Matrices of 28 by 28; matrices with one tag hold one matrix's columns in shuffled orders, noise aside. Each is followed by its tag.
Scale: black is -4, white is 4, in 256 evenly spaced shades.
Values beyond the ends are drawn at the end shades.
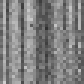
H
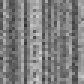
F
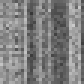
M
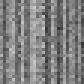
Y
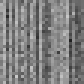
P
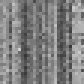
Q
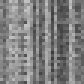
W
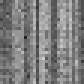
H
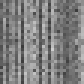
Q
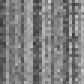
Y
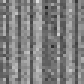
Y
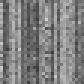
P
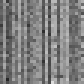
Y
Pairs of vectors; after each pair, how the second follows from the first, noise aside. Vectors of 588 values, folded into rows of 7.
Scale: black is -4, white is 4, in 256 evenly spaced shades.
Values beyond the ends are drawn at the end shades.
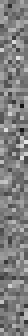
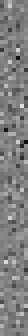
negated, partly zeroed.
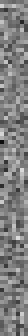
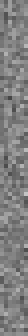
reversed, negated, shrunk.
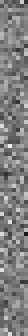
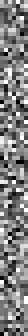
reversed, scaled up.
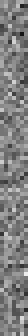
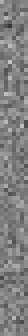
wrapped around, negated, shrunk.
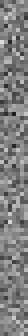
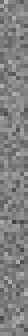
reversed, shrunk.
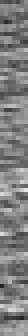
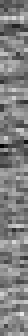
reversed, negated.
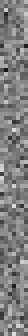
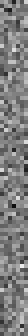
reversed, negated.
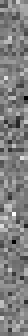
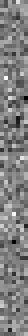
copied.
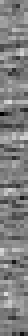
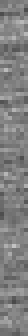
wrapped around, negated, shrunk.
